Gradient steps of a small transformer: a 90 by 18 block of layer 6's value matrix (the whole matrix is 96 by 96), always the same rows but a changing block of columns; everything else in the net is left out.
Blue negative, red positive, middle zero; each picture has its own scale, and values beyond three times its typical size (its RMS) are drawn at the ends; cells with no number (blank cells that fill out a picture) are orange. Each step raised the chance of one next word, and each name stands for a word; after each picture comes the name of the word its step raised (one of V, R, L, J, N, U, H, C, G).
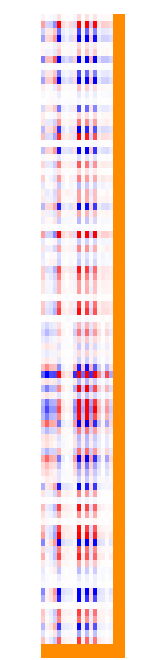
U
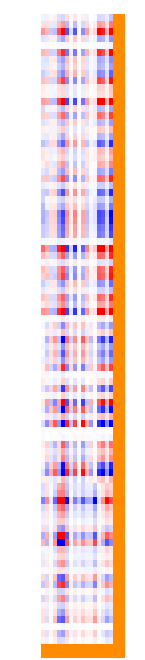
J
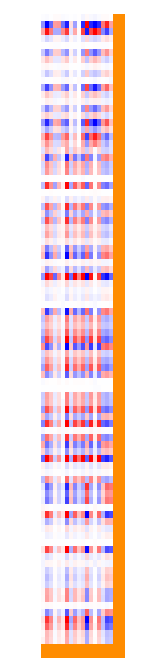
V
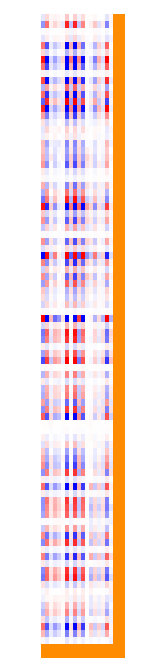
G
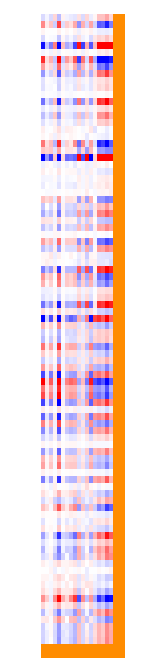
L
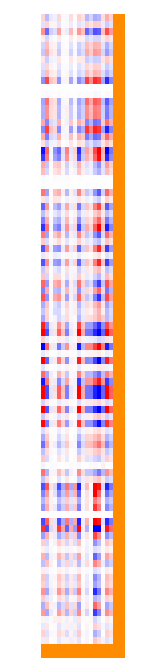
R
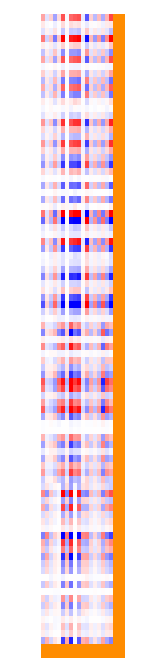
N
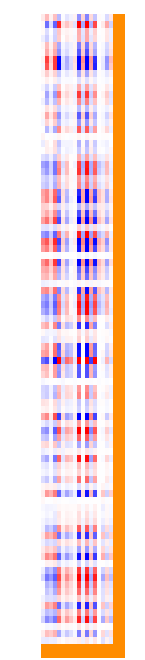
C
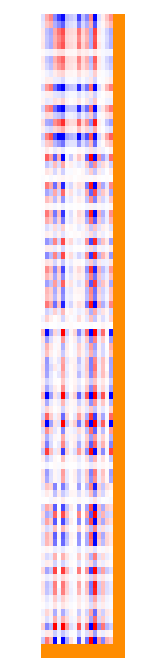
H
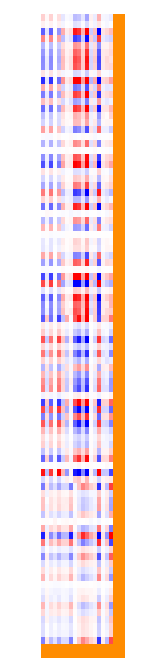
G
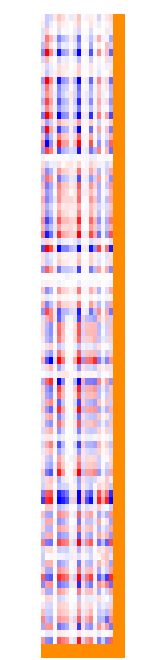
J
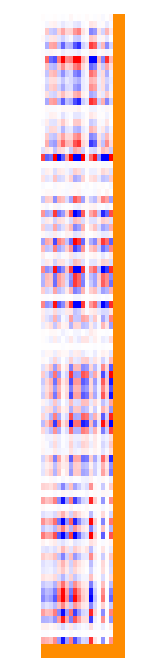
L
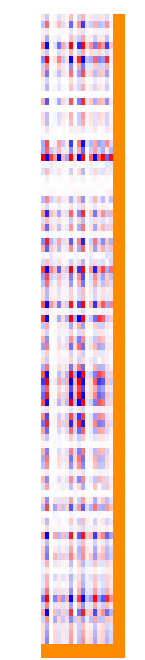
L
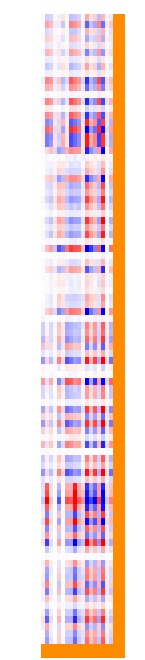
J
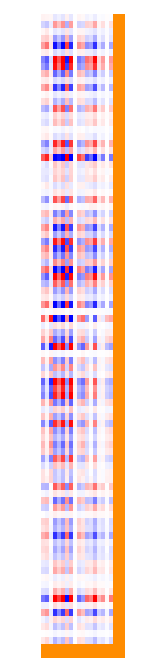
L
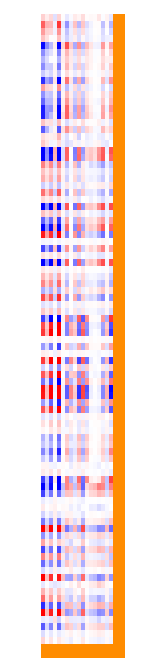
R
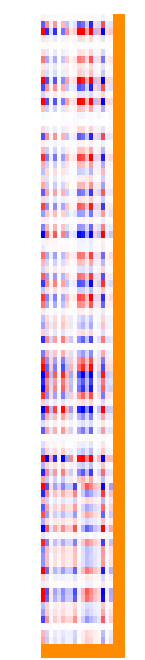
U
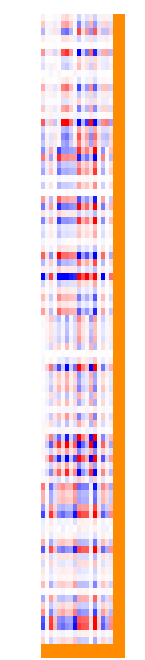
V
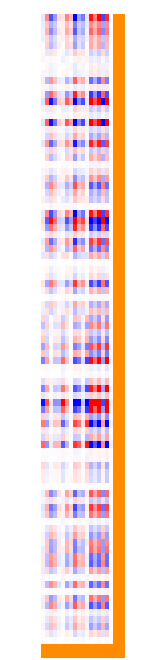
N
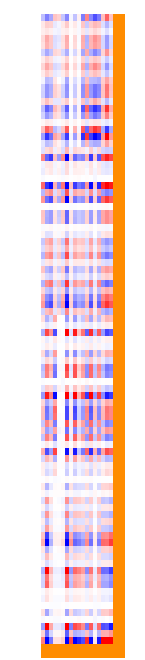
H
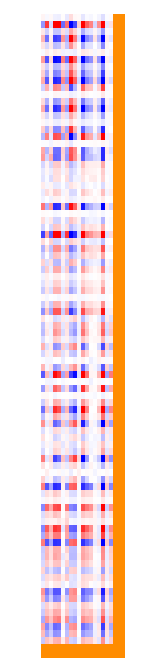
U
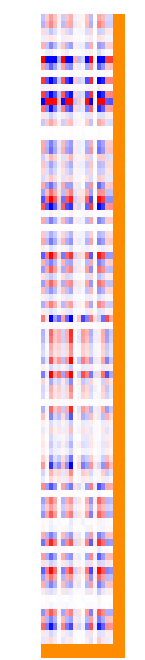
G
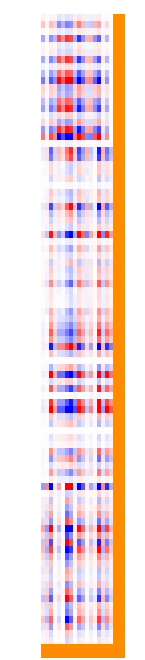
U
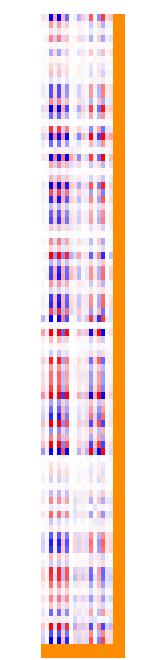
H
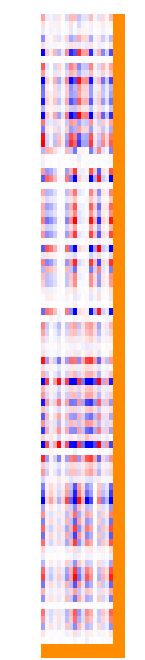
J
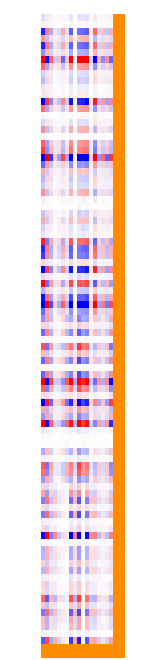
L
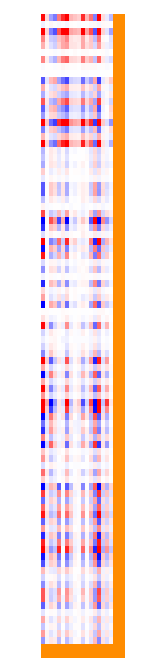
N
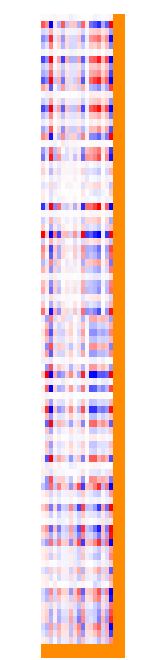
U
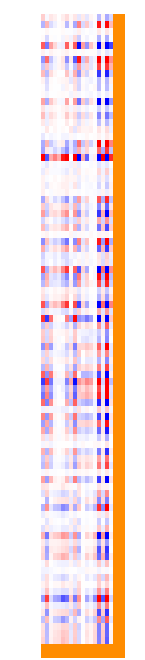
L
